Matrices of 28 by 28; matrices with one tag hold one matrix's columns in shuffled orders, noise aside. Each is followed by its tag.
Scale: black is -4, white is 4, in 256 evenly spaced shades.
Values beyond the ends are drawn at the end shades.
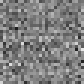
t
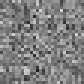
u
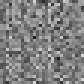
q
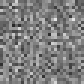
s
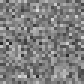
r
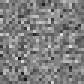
u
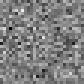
r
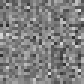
s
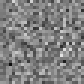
t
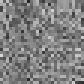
q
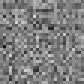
u
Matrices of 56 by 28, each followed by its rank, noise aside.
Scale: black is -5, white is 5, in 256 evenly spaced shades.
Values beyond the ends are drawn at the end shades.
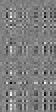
one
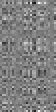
three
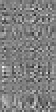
three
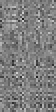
three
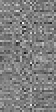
five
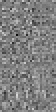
five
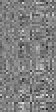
three
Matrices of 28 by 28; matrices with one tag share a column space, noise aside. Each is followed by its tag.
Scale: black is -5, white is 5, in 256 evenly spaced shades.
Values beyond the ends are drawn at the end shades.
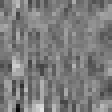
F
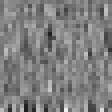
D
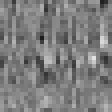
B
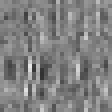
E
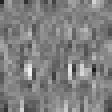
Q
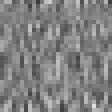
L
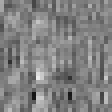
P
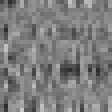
Q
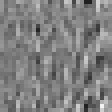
L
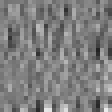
D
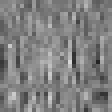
P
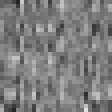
L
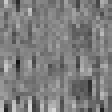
F
